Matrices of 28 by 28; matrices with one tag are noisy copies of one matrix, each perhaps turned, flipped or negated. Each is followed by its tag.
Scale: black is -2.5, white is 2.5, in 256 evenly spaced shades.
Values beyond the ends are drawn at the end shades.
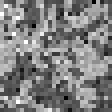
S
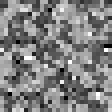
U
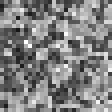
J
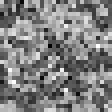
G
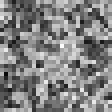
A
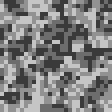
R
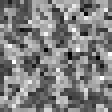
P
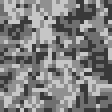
S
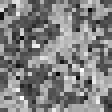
G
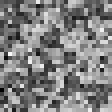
J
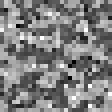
P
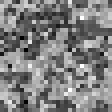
G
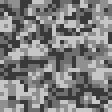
P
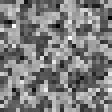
U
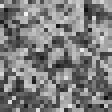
J
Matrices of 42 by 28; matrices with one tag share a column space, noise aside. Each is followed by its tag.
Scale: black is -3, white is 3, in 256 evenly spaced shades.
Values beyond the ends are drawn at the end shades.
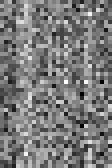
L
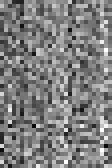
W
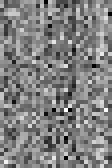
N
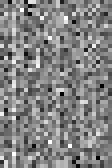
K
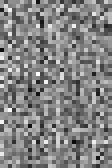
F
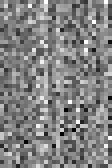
W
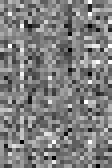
F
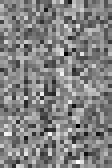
W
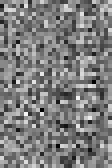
L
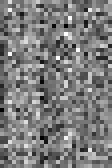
K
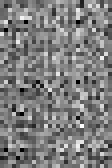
L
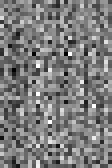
W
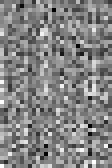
W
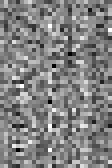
F
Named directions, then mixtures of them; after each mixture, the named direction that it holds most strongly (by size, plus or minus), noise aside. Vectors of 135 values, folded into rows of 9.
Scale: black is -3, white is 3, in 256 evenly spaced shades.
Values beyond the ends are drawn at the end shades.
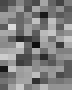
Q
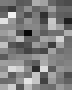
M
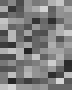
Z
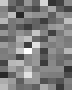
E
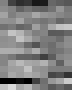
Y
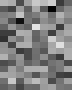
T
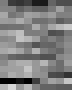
Y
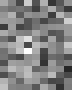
E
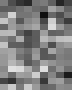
M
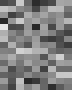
T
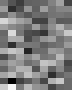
Z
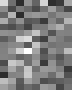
E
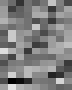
Z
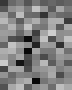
Q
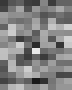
Q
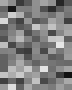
T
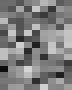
Q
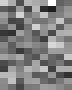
T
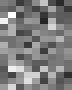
M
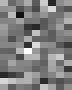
E
